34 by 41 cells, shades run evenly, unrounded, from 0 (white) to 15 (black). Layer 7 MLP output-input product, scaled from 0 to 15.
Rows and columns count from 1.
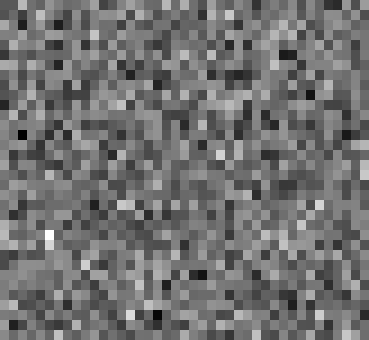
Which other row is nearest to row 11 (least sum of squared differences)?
2
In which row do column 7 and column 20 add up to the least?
26
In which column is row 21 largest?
11
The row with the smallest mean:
4
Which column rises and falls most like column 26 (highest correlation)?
12
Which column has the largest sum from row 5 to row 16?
28
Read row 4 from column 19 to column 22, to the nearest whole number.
11 8 9 7
